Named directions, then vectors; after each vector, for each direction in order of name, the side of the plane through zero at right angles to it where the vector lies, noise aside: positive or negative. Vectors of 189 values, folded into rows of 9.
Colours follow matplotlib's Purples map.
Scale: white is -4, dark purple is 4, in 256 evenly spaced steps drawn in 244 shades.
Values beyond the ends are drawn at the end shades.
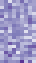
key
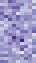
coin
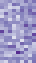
negative, negative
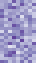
positive, positive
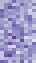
positive, positive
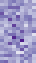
positive, positive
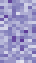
positive, negative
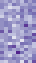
negative, negative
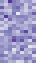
positive, negative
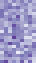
positive, positive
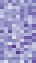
negative, negative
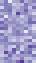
negative, positive
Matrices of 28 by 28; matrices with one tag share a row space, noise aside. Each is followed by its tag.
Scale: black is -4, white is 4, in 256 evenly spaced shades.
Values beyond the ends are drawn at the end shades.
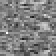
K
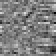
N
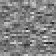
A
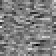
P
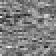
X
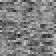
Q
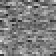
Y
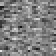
Y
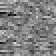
Q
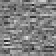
A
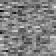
Y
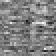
A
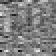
Y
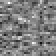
X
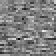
Q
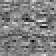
A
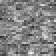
Q
